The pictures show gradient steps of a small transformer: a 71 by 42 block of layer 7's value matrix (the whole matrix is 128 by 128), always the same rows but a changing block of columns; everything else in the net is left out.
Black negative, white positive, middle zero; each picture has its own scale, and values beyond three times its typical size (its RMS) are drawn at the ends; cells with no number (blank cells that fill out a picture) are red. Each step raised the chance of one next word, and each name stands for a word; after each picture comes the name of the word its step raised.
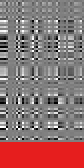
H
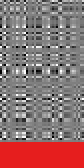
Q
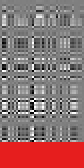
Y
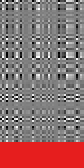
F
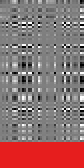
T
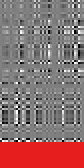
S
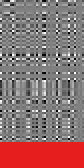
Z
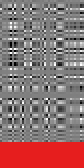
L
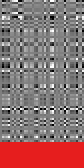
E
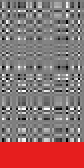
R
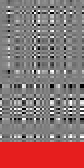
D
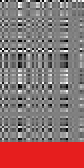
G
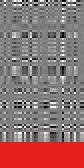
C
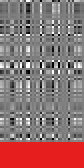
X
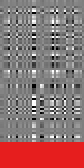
D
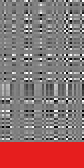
Z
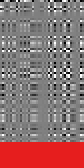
G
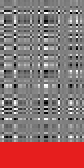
D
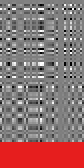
L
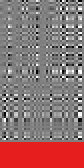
Q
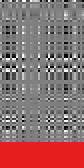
F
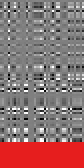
R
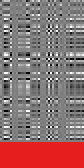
Z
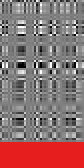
X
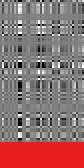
X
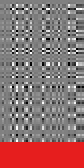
L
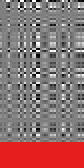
G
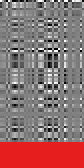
G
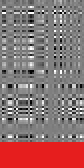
D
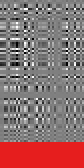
L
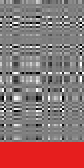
T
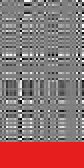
Z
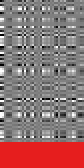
Q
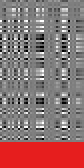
H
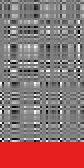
S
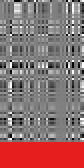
X
